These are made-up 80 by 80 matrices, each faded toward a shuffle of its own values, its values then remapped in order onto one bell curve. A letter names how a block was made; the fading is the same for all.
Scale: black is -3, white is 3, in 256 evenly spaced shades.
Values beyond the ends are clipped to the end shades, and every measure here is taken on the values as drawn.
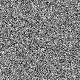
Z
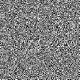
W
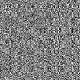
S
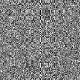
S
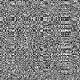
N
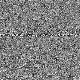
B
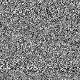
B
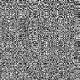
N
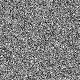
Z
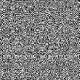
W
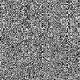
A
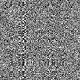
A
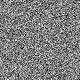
Z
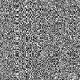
S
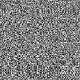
W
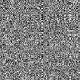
W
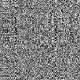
A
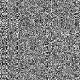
A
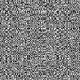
N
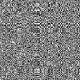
N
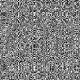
S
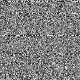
B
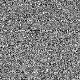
B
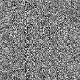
A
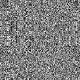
A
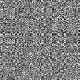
N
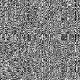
S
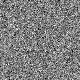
Z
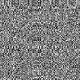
S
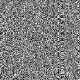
A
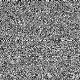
B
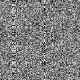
A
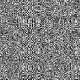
S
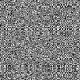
N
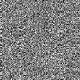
A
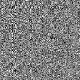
A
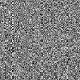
S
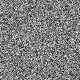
Z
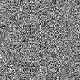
A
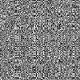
S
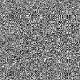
W
